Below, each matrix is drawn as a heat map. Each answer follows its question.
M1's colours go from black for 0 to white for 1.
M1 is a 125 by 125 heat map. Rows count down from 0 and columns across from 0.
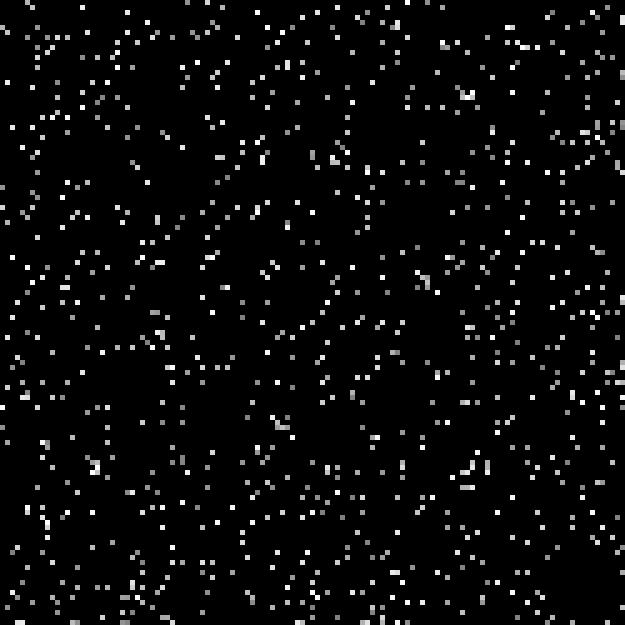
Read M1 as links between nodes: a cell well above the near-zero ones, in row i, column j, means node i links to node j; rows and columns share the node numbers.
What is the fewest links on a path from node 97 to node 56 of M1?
3
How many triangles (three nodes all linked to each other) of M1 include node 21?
0
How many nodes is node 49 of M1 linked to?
4
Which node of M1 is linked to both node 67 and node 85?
node 55
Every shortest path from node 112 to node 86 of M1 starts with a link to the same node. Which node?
node 60
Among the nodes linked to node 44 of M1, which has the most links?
node 57
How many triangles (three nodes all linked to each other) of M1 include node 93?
5
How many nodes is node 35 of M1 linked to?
1
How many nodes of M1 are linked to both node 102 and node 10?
0
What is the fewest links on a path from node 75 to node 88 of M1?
5
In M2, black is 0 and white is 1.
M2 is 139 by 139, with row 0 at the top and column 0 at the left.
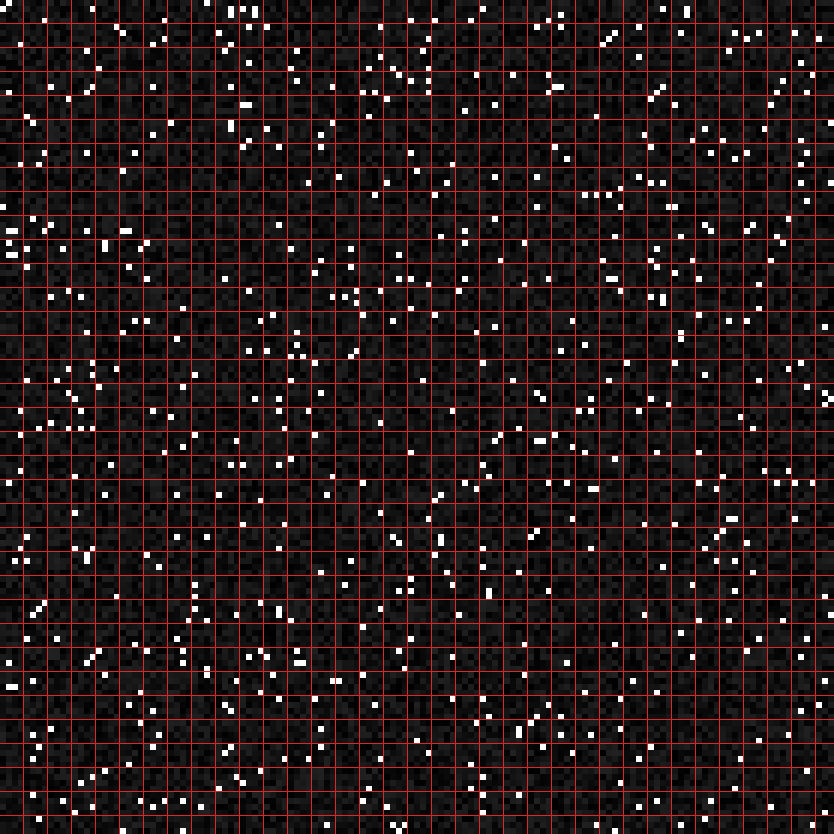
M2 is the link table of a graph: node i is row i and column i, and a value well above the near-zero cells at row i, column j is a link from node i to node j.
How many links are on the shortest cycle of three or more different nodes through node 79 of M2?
5
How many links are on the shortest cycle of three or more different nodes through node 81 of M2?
5
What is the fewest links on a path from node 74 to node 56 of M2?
6
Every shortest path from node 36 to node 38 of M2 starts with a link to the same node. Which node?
node 5
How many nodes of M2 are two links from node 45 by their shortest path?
6
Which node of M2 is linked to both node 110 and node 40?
node 1
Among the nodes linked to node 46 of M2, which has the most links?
node 68
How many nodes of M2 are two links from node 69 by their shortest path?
2
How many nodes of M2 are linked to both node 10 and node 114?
0
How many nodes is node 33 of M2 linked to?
1
